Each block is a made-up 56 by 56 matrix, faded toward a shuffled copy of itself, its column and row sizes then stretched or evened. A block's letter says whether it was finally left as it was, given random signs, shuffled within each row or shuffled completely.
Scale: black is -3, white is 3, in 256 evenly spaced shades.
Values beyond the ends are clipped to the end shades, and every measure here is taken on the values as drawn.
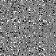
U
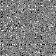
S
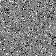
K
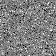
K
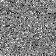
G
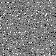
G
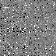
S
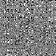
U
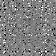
U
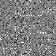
S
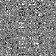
U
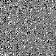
S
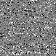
G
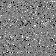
G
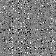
S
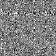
S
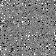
S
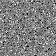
K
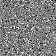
G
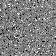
K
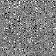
U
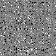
S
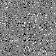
S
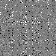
S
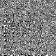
S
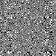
U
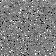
K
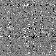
S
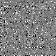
S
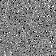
G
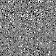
S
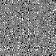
U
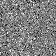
K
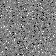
K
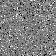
K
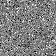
K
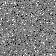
K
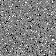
K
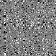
U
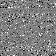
G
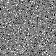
K
